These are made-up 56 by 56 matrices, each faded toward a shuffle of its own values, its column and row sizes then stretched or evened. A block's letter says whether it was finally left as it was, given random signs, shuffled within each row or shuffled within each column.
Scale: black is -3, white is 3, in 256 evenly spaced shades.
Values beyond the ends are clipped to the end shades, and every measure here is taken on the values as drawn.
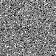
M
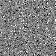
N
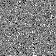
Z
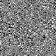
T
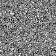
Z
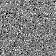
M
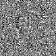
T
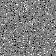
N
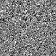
T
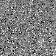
Z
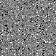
T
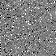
N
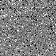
M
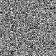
T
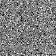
Z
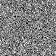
M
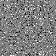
T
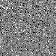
T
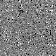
Z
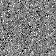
N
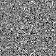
Z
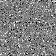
M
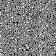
N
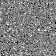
M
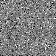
M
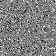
M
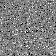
M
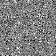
Z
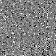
T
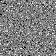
M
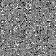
T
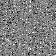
N
